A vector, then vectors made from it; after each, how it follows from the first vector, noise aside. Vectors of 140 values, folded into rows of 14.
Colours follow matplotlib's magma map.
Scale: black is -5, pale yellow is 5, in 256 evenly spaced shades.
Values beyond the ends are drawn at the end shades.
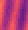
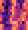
wrapped around, scaled up.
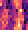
wrapped around, negated, scaled up.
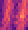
negated.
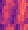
wrapped around, negated.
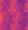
wrapped around, shrunk.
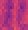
wrapped around, shrunk.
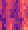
wrapped around, negated.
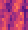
wrapped around, negated.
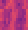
wrapped around, shrunk.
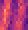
reversed, negated.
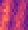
reversed, negated.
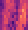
negated.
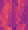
wrapped around, negated, shrunk.
